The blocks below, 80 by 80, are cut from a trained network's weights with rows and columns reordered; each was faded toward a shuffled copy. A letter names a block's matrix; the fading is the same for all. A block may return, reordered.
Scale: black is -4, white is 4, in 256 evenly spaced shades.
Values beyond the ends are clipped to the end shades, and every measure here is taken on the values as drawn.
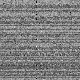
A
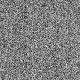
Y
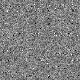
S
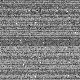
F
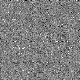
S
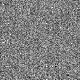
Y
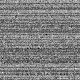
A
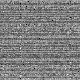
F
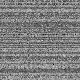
A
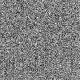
Y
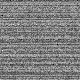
A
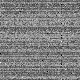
A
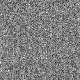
Y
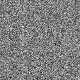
Y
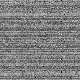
A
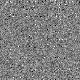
S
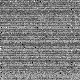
F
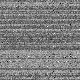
F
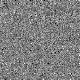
S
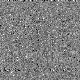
S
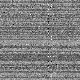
F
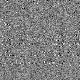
S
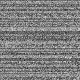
A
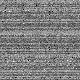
F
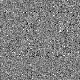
S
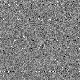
S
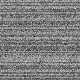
A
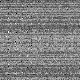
F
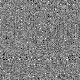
S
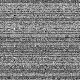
A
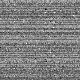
F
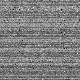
F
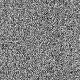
Y
